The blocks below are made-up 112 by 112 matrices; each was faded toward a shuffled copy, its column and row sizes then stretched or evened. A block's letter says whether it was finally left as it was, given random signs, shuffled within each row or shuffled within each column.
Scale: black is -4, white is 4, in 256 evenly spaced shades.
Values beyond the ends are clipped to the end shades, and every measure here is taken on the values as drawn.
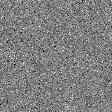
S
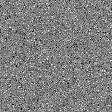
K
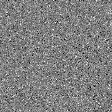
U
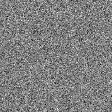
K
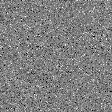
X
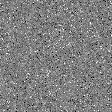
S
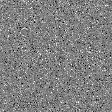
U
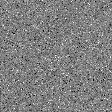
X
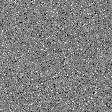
X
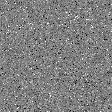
X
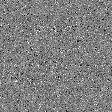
X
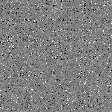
K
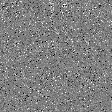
U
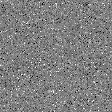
K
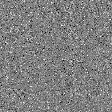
K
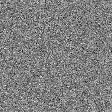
X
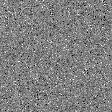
S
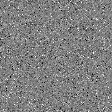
U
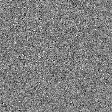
U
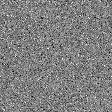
X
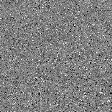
K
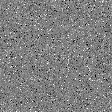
S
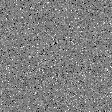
S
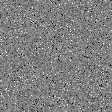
S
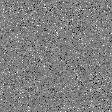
U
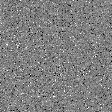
K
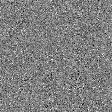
U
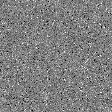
U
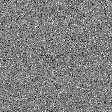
X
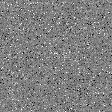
X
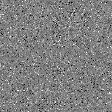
K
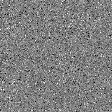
K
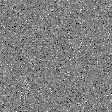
S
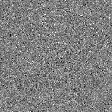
K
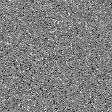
S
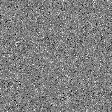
S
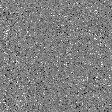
K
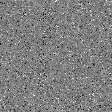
U
